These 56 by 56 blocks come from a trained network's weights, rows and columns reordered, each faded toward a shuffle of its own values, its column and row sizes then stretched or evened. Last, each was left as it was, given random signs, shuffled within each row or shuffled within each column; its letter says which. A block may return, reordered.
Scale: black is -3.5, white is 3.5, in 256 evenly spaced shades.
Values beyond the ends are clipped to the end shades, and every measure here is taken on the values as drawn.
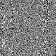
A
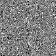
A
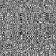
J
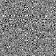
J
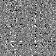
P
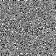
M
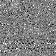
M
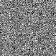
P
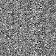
A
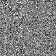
A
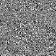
P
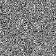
P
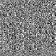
J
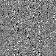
A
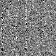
A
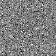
A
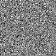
P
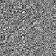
J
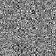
J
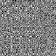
J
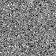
M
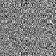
J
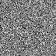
M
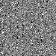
A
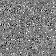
M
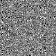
P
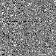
P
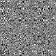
J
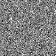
A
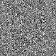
A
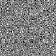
J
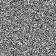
M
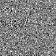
P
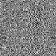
J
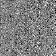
A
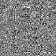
J
